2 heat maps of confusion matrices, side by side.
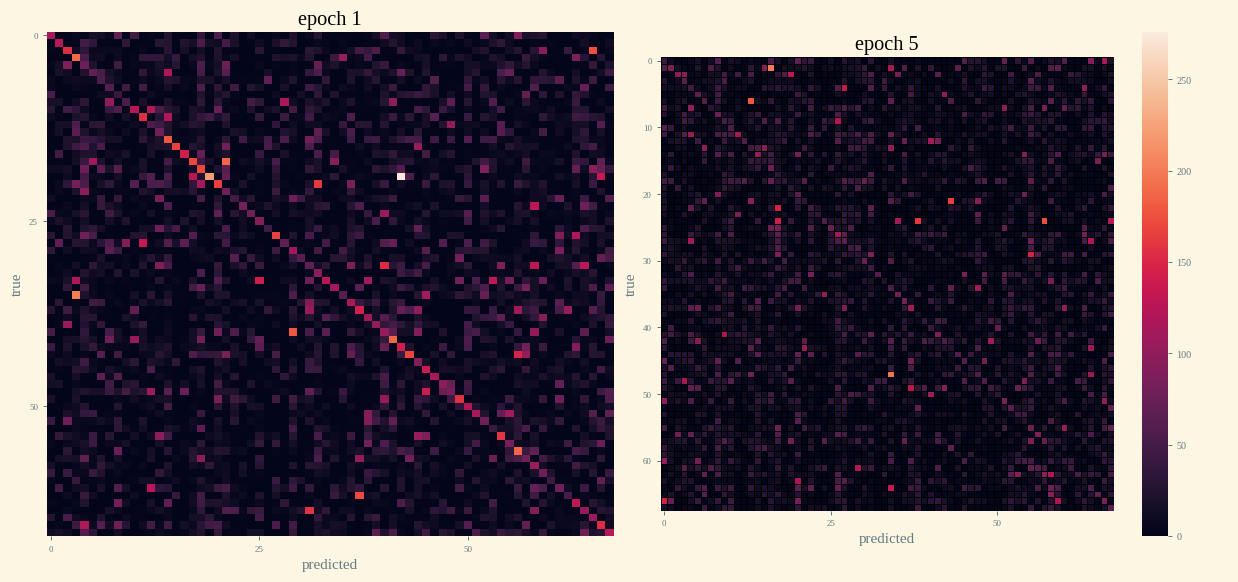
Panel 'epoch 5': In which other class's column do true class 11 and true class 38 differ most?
4
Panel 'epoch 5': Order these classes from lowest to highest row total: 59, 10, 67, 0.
59, 67, 10, 0
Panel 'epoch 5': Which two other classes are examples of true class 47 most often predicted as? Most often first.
34, 64
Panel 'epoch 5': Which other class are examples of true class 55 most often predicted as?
60
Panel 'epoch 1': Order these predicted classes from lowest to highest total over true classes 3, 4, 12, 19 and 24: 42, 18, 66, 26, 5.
26, 5, 18, 66, 42
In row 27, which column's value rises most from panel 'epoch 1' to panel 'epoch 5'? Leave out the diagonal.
64
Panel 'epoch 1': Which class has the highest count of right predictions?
19
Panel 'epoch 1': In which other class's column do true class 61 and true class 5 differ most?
12
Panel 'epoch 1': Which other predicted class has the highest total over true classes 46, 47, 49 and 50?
40
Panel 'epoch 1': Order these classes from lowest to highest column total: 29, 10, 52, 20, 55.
10, 55, 52, 29, 20
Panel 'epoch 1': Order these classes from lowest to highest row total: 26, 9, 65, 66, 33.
65, 26, 9, 66, 33
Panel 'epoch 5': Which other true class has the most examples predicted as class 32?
48
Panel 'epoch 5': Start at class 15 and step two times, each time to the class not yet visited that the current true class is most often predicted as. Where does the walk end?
58
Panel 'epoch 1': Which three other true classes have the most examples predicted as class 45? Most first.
48, 35, 54
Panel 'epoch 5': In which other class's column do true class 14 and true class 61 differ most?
29
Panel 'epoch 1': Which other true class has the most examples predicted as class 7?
9
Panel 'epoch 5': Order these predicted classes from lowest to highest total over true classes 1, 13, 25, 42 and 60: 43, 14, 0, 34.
43, 14, 0, 34
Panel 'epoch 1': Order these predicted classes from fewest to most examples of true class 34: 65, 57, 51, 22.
22, 51, 65, 57
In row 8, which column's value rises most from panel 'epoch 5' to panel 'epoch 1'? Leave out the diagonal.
57
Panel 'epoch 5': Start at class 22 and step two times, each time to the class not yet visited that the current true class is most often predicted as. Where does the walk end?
31
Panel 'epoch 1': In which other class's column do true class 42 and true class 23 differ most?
58
